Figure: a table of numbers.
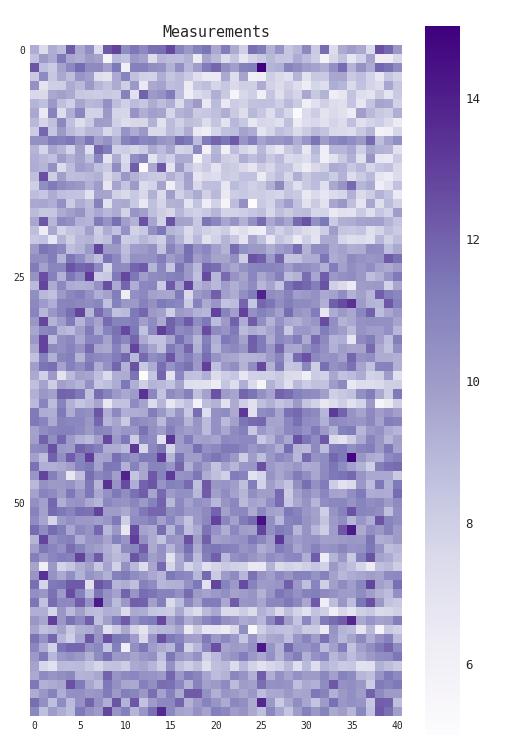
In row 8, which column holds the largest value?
3
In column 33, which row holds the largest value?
40
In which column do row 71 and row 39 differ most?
18
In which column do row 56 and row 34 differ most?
15
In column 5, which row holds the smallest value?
8
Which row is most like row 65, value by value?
31
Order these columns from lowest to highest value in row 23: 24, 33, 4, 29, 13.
29, 33, 13, 4, 24
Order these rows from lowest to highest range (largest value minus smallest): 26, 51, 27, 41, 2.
41, 51, 26, 27, 2
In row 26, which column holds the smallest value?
35
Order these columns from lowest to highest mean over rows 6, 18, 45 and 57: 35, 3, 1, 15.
1, 15, 3, 35
